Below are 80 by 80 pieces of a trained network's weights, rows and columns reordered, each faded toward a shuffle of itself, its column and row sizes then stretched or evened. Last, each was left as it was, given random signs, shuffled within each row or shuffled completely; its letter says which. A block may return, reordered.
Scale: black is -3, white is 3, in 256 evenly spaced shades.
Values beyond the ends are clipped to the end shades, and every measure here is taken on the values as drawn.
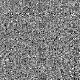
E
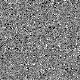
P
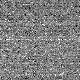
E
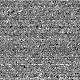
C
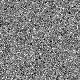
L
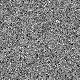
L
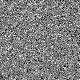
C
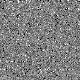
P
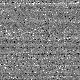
C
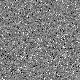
L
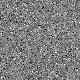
L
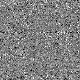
P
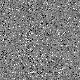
P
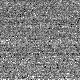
C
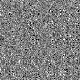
E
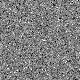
L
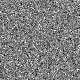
L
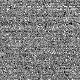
E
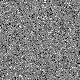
L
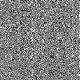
E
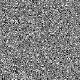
E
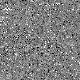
P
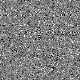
P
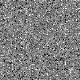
P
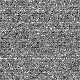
C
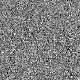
P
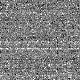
E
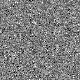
P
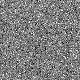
L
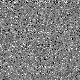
C
